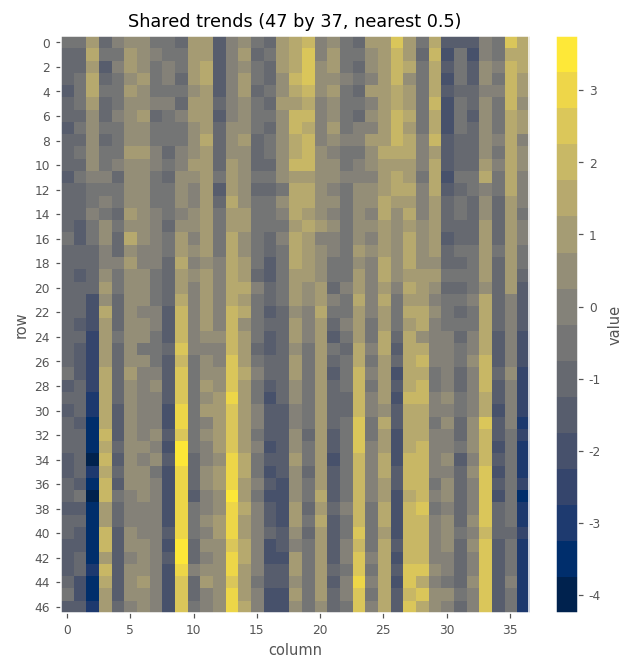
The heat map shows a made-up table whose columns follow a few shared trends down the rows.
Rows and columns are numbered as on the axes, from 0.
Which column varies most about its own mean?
2
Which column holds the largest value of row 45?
13
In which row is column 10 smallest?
37
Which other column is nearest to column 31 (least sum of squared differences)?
0
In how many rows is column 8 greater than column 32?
13
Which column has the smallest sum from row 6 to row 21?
30
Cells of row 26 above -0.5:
19
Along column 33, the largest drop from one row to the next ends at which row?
12
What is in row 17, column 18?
1.5
